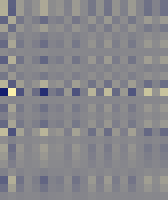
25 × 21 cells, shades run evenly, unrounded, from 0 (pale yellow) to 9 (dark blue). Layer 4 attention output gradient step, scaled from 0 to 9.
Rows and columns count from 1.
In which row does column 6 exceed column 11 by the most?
12
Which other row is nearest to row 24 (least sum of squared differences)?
14
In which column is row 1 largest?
2
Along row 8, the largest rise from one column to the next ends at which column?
3
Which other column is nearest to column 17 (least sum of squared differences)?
10
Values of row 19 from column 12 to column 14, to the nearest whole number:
5 4 5
